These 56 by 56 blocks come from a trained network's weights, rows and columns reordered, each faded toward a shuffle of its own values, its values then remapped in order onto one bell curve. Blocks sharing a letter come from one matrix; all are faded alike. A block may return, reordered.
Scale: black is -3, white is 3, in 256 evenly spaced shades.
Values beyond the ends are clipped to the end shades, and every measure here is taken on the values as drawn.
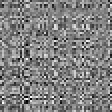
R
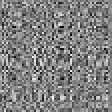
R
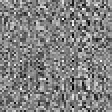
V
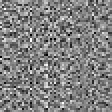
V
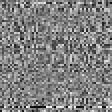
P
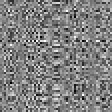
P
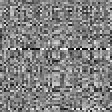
P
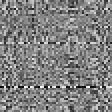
P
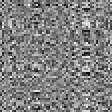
R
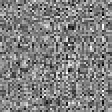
V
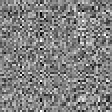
V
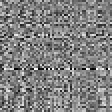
P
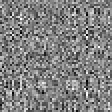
V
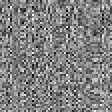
V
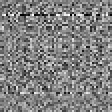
P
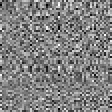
V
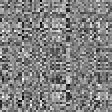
R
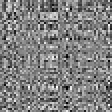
R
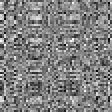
R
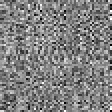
V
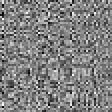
V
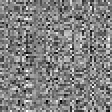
V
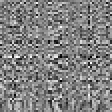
P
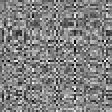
R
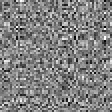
V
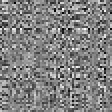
P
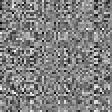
R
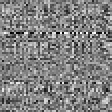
P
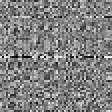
P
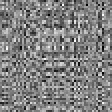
R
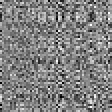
R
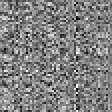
V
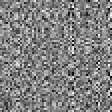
V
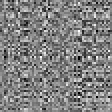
R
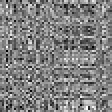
R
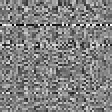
P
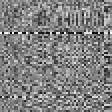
P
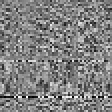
P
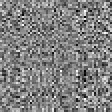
V
